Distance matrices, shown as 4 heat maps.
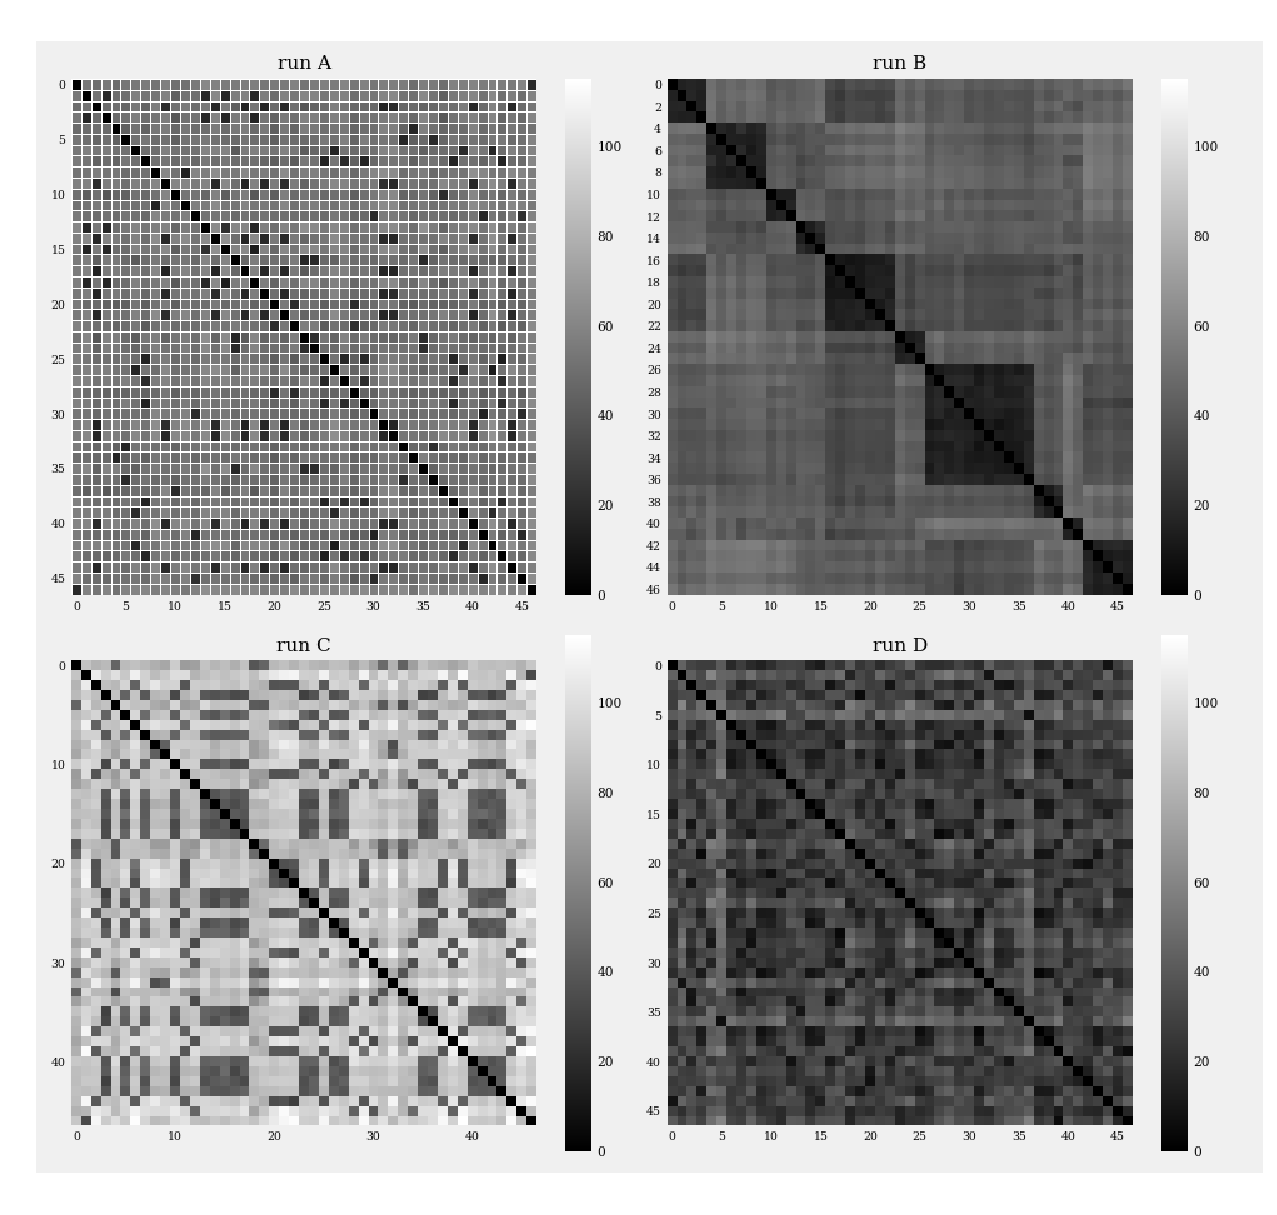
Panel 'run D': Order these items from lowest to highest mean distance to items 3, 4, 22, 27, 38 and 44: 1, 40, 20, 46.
40, 20, 46, 1
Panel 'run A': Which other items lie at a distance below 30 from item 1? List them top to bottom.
3, 13, 15, 18
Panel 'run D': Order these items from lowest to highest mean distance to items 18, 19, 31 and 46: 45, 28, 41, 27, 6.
45, 6, 41, 27, 28
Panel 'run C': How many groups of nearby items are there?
6
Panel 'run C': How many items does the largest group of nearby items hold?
19
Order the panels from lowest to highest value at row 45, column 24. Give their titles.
run D, run B, run A, run C
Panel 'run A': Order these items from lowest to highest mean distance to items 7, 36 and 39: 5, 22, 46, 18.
5, 22, 18, 46
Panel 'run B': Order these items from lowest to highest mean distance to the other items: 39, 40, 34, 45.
34, 45, 39, 40
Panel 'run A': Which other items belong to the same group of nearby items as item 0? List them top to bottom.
46
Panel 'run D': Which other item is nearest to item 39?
46
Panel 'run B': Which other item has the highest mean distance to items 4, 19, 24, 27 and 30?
40
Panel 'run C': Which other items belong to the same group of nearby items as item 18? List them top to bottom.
0, 4, 19, 31, 33
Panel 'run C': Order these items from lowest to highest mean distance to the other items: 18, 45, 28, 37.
18, 37, 28, 45
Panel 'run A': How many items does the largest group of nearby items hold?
10
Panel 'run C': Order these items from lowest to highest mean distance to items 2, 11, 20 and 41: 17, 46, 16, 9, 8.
16, 17, 9, 8, 46
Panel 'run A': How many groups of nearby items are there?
12
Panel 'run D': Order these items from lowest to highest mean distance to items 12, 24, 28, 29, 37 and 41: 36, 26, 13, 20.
20, 13, 26, 36
